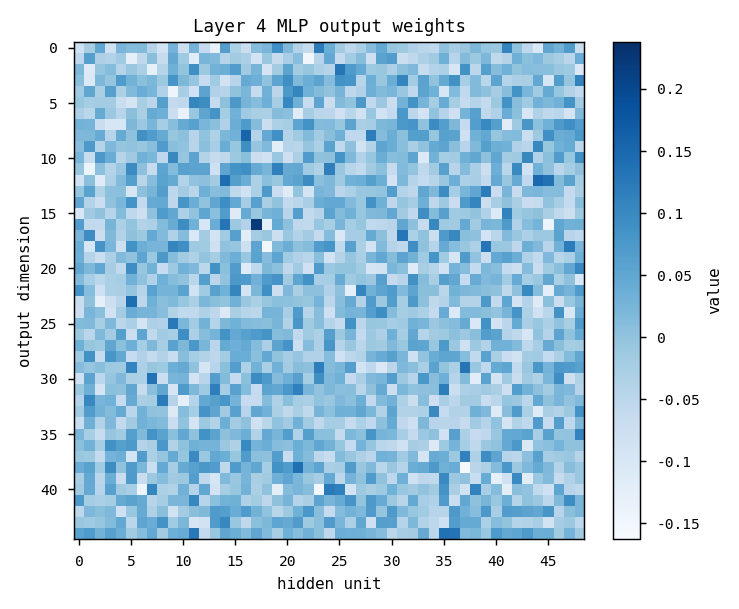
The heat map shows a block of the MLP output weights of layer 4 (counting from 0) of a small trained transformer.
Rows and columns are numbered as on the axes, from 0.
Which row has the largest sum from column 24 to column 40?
7
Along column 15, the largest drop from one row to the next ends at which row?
15
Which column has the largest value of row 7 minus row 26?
43
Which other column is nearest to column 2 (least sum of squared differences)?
6
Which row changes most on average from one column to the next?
40
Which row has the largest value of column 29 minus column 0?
24
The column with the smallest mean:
2
